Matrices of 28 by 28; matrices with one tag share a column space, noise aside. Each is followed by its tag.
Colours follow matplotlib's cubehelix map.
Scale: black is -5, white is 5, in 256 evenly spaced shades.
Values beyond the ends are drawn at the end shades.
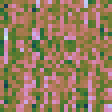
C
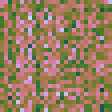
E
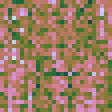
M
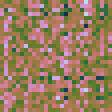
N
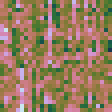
C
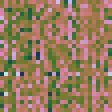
M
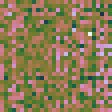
N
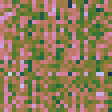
M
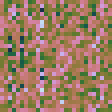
N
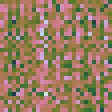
E
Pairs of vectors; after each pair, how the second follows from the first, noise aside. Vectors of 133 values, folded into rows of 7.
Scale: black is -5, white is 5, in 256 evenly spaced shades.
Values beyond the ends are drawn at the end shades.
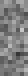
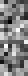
reversed, scaled up.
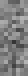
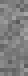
wrapped around, negated, shrunk.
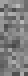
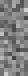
shuffled.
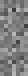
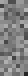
wrapped around, negated.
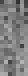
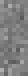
wrapped around, negated, shrunk.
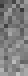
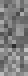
wrapped around, negated.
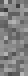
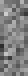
shuffled.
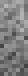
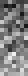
negated, scaled up.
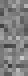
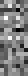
reversed, scaled up.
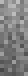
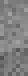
wrapped around, negated, shrunk.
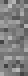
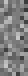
shuffled.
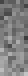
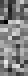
wrapped around, negated, scaled up.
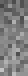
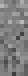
negated, partly zeroed.
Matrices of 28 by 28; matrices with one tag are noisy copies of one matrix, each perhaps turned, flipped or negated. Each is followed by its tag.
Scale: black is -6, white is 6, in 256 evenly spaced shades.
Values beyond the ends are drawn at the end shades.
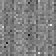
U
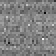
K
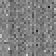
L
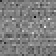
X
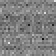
K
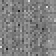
L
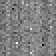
K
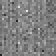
X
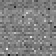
L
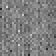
L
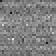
K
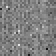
L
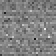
X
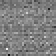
L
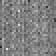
L
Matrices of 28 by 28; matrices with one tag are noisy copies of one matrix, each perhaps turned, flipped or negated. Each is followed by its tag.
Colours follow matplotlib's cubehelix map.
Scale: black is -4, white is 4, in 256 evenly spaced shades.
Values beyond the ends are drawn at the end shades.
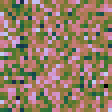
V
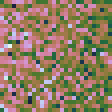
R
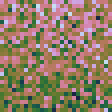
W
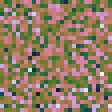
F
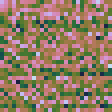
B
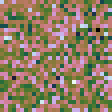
V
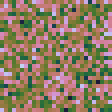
V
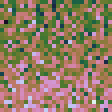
W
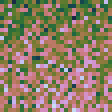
W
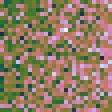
R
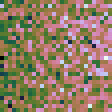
W
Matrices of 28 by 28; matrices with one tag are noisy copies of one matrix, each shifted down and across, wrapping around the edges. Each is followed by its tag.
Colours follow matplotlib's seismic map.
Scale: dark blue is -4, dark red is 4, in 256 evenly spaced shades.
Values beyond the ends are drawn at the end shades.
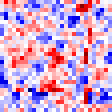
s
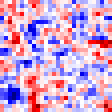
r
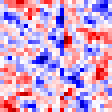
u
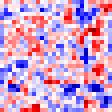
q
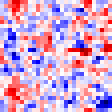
r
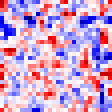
q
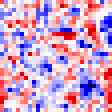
r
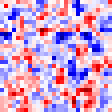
q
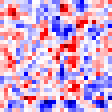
q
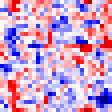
r
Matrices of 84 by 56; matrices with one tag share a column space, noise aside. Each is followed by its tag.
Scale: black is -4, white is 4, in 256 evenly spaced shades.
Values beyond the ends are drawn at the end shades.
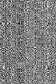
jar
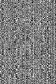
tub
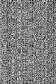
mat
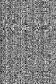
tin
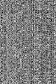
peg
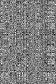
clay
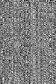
mat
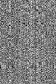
jar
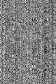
tub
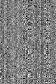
tub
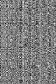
jar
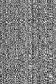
tub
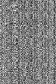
jar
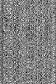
peg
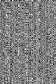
mat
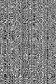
tub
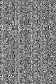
tin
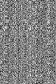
tin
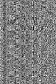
tin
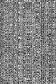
mat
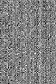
jar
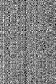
peg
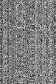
tin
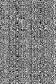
tin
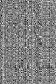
jar
